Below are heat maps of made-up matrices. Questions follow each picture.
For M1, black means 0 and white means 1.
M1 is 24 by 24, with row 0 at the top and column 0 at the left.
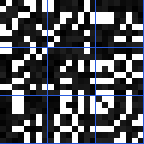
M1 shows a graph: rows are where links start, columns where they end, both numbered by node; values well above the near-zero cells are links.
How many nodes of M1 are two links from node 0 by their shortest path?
7
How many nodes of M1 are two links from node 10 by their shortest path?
1
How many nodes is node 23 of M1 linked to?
7
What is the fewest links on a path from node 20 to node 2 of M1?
2
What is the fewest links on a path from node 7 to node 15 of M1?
4
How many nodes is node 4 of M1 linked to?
8
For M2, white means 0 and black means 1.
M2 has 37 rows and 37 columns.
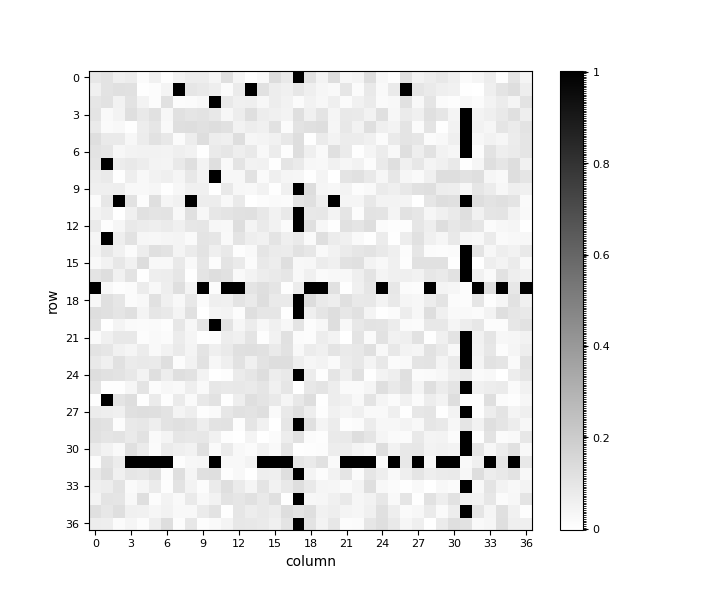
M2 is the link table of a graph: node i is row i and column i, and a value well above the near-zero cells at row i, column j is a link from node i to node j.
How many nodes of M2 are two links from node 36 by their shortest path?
10
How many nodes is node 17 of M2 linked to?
11
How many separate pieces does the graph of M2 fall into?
3
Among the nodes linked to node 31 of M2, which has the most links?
node 10
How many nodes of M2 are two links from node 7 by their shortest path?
2
